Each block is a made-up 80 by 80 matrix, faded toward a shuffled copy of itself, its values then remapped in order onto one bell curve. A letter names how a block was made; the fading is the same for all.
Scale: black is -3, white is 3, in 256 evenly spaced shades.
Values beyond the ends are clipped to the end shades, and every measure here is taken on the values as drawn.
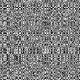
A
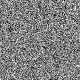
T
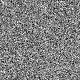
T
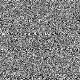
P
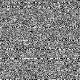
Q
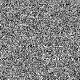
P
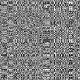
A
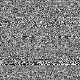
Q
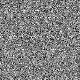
P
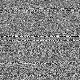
Q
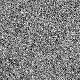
T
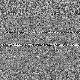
Q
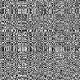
A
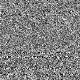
P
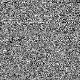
P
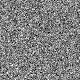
T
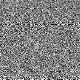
Q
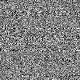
P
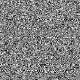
P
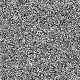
T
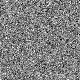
T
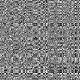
A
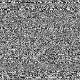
Q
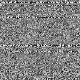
Q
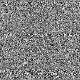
P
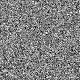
T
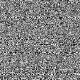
Q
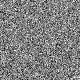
T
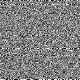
Q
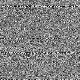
Q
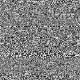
Q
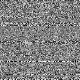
Q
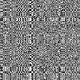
A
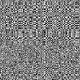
A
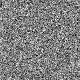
T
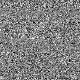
P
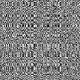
A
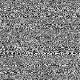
Q
